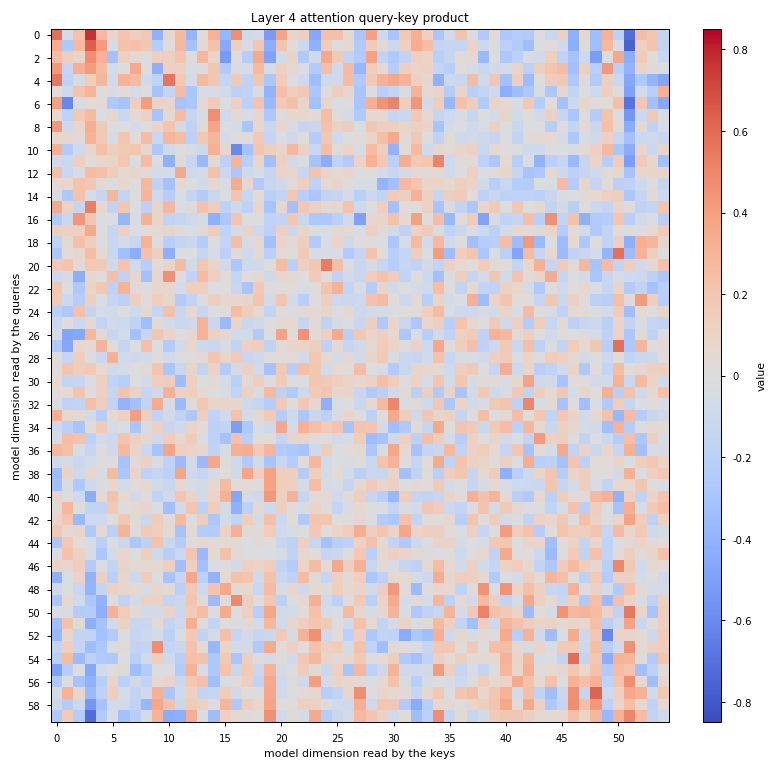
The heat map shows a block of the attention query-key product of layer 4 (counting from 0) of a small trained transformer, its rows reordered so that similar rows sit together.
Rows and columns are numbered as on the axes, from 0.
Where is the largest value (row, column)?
0, 3
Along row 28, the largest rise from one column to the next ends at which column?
5
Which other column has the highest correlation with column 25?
24
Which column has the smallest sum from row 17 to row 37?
49
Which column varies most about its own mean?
51
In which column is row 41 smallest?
16
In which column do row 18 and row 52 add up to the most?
42
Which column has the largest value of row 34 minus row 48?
50
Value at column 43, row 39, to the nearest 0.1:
-0.1
